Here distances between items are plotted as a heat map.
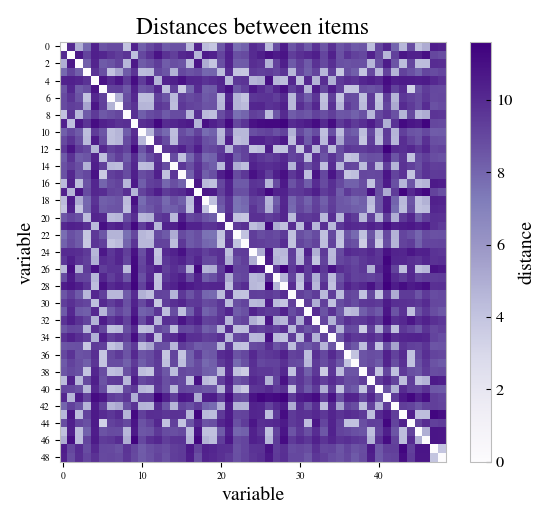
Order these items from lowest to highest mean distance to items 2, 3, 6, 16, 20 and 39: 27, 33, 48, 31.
33, 31, 27, 48
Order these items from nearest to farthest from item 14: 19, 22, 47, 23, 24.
23, 22, 19, 47, 24
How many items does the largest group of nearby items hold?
15
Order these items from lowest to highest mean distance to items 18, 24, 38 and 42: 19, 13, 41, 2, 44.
19, 2, 13, 44, 41
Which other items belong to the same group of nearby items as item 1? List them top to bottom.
9, 17, 41
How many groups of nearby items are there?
6
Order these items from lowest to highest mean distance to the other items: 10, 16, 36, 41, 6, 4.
10, 6, 16, 36, 4, 41
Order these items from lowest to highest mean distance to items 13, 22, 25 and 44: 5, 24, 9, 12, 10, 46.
5, 10, 12, 24, 46, 9
